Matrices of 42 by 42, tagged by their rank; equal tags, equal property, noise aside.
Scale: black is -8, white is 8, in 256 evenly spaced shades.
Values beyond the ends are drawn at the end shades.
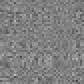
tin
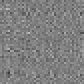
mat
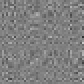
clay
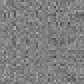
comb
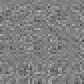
mat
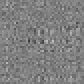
tin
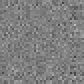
mat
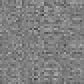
comb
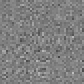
mat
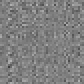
comb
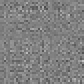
mat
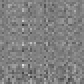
comb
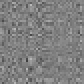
comb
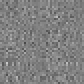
tin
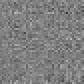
mat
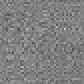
tin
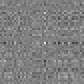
clay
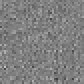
tin
